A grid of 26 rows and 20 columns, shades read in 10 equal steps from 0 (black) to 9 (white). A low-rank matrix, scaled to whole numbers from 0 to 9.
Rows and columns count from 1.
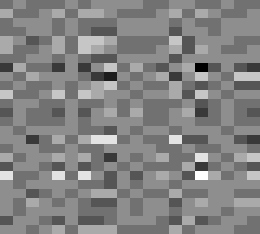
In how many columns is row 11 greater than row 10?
11
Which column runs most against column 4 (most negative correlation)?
2
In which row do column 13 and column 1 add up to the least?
8
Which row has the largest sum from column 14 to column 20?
20
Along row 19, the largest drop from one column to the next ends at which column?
16
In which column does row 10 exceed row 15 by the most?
9
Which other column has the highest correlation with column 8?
14
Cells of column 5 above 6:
2
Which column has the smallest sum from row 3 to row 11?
15
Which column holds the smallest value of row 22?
3
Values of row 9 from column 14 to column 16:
2 5 7
